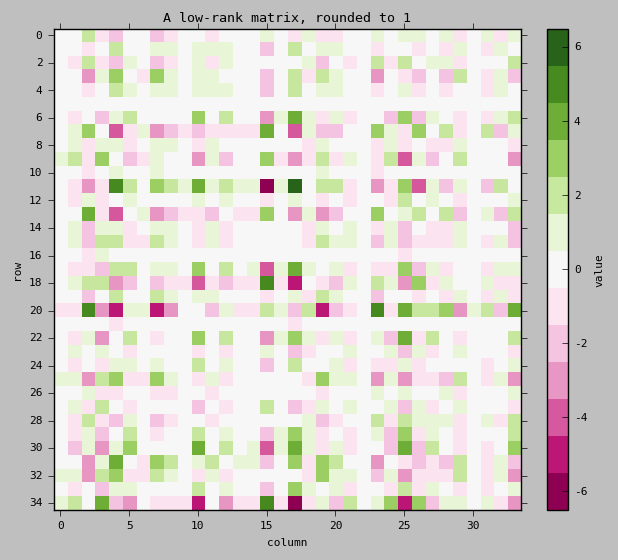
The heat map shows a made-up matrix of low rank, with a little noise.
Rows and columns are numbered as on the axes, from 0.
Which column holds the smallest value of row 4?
15
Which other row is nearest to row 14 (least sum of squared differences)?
8
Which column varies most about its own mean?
17
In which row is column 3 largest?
34
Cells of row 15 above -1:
21
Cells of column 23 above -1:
20
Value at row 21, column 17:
-1
